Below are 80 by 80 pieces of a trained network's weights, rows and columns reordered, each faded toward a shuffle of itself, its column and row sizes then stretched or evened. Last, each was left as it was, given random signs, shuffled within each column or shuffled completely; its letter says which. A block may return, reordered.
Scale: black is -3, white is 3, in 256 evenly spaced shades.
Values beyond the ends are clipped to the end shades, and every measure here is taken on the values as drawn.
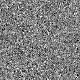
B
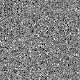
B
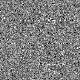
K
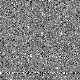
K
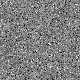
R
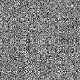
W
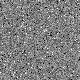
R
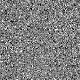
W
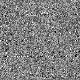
K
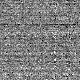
W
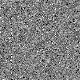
B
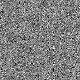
B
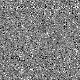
K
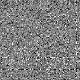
W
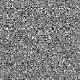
W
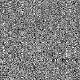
W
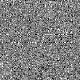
W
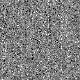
B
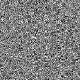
W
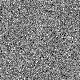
R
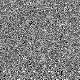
K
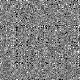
W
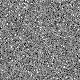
R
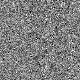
B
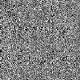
W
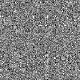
W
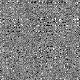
W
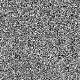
K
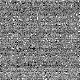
W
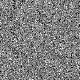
B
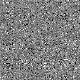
K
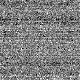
W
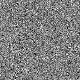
B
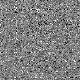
K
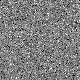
R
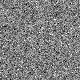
R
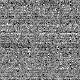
W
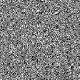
W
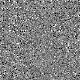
K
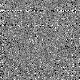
K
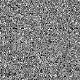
W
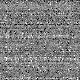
W
